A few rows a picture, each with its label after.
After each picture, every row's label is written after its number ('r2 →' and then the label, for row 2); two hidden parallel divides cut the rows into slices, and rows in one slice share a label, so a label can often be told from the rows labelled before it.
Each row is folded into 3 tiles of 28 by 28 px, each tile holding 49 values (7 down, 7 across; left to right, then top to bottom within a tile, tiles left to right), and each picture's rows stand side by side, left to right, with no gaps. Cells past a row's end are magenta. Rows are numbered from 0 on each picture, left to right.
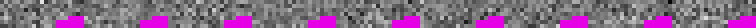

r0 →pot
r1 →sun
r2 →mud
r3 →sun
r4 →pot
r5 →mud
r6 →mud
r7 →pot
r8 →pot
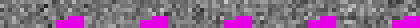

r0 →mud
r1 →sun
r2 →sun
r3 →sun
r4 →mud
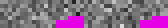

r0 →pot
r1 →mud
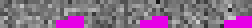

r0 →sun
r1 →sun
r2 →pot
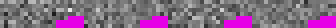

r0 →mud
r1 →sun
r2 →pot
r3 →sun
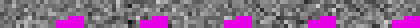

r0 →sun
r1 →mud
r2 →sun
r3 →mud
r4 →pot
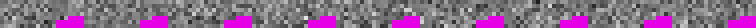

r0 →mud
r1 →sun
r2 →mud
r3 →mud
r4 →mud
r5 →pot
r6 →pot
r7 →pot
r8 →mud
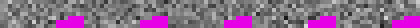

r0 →mud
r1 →pot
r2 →sun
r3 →mud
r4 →mud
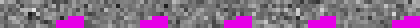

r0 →mud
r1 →sun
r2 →sun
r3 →mud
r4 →sun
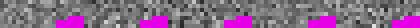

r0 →sun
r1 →pot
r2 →pot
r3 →sun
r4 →mud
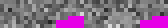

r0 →mud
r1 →pot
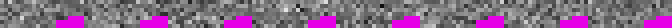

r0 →mud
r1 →pot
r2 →pot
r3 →mud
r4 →mud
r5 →mud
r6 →pot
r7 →sun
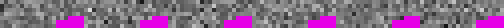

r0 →sun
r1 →mud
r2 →pot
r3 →mud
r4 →sun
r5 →mud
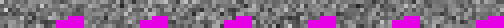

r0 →mud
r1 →sun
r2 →pot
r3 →mud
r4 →sun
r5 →sun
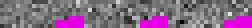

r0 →sun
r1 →mud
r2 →pot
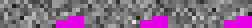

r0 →pot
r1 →pot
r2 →pot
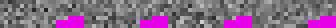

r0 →pot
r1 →mud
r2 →mud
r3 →sun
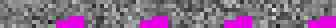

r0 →mud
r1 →pot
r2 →pot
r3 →mud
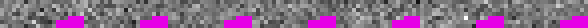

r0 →mud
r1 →mud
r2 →sun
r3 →sun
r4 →pot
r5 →pot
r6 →sun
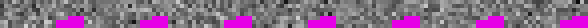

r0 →pot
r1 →mud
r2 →mud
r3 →pot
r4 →sun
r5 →sun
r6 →pot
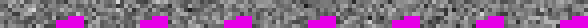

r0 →mud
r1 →mud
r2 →pot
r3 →sun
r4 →mud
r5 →pot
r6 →pot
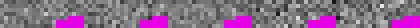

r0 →sun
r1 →sun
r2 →sun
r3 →pot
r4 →pot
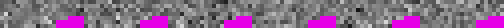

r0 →pot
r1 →pot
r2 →mud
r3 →sun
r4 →pot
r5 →sun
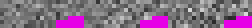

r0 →sun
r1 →pot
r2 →mud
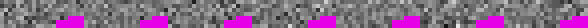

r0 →mud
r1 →sun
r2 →mud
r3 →mud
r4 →sun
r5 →mud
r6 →mud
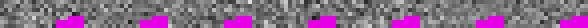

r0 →pot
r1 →mud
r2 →mud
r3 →mud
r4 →pot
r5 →sun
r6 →sun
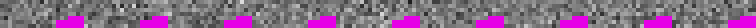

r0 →sun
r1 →mud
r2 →mud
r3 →sun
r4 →pot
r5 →sun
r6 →sun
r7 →mud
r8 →mud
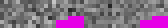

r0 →pot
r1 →sun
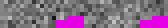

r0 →pot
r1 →pot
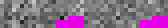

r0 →mud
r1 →sun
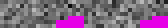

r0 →mud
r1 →pot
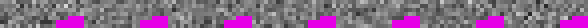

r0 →mud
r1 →sun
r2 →sun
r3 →sun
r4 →sun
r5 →sun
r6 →pot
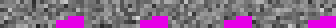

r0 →pot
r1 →mud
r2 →sun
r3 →mud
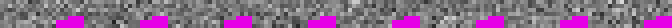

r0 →pot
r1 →mud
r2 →sun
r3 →mud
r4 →sun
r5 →pot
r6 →sun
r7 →mud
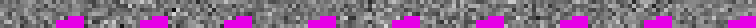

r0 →sun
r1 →pot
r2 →pot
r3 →sun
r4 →pot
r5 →mud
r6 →mud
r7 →pot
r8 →sun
